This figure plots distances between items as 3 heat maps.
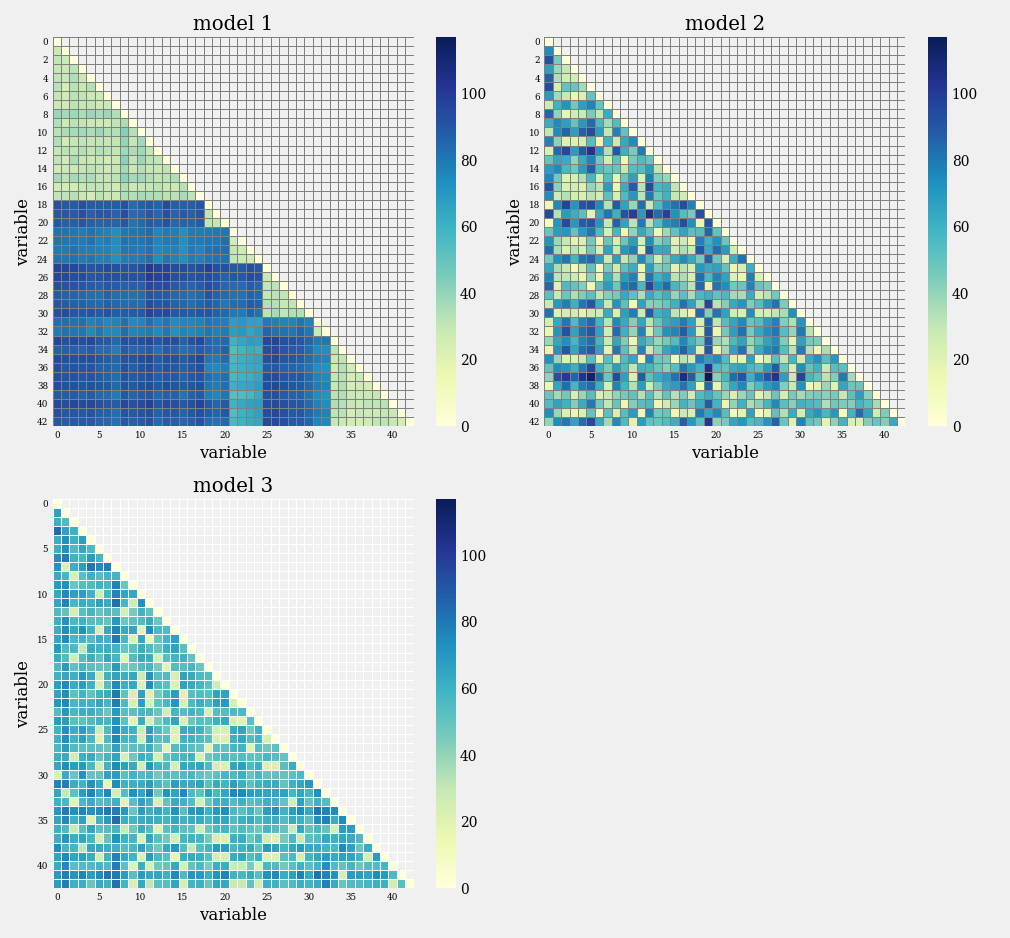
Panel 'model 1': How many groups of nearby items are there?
6
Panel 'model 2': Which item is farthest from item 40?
19
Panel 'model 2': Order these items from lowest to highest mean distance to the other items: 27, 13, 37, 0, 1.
13, 1, 0, 27, 37
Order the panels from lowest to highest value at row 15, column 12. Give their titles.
model 1, model 3, model 2
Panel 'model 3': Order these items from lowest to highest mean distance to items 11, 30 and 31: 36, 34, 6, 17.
6, 36, 17, 34
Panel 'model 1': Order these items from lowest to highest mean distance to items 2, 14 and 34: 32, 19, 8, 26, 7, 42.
7, 8, 42, 32, 19, 26
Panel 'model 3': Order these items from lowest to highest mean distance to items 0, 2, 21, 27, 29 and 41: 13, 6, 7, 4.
13, 4, 6, 7
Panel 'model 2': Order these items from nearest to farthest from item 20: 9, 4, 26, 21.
21, 9, 26, 4
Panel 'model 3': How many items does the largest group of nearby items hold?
10
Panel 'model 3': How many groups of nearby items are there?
10
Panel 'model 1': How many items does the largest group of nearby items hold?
18
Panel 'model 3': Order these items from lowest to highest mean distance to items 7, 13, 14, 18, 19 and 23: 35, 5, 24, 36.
5, 36, 24, 35
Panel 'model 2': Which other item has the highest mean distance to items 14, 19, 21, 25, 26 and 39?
37
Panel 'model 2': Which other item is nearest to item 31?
38
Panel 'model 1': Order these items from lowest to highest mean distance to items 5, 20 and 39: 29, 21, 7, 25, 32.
7, 21, 32, 29, 25
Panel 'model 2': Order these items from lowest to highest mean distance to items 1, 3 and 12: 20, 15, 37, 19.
15, 20, 19, 37
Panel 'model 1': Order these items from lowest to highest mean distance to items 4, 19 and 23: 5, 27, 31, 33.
5, 31, 33, 27
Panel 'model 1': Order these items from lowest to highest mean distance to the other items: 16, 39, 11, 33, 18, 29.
16, 11, 39, 33, 29, 18
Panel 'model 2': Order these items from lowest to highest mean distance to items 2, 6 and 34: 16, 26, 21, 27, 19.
26, 16, 21, 27, 19
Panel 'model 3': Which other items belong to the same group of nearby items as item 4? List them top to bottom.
35
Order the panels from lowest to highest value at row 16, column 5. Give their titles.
model 1, model 2, model 3
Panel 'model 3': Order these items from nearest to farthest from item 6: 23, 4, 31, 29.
31, 23, 29, 4
